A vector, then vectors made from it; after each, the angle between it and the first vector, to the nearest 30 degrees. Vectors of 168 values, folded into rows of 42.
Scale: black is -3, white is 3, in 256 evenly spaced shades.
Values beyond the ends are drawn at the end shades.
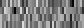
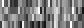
90 degrees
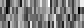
90 degrees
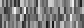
150 degrees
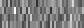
150 degrees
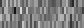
30 degrees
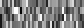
150 degrees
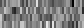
30 degrees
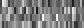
60 degrees
